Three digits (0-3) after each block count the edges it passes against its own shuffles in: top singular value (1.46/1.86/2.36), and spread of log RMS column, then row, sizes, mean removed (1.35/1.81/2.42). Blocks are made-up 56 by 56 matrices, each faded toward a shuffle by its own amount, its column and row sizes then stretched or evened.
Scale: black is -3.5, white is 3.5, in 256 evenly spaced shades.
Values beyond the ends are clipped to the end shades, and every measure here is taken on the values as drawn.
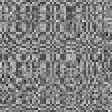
3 0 1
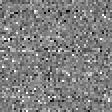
1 0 2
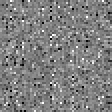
1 2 0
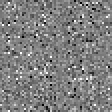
0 2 1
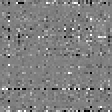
1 2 3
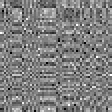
3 0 2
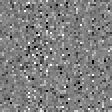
0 2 0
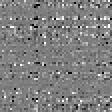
2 1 3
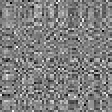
3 0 2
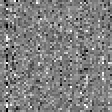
0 3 0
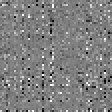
0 3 2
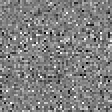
1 0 2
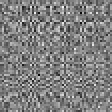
3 2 3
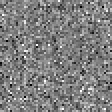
0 1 0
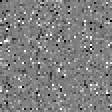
0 2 1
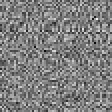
3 0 1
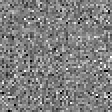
1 1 2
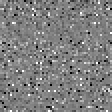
0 0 2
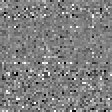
0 1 3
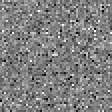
0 0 1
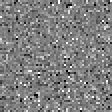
0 1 1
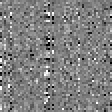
2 3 1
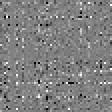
0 3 2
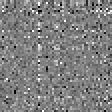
2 2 2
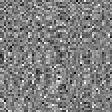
3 1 0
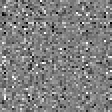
1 2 2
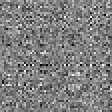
2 2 2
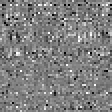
2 0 3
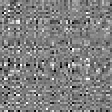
3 2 3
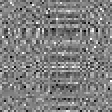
3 0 2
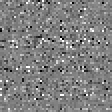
0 1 3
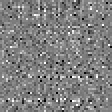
2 1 2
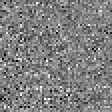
0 1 2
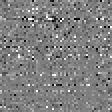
1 1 3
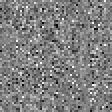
1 2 0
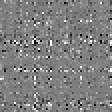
2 3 3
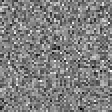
2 0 0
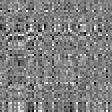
3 2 3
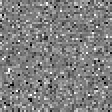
1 1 0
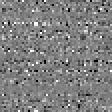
1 1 3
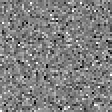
0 0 0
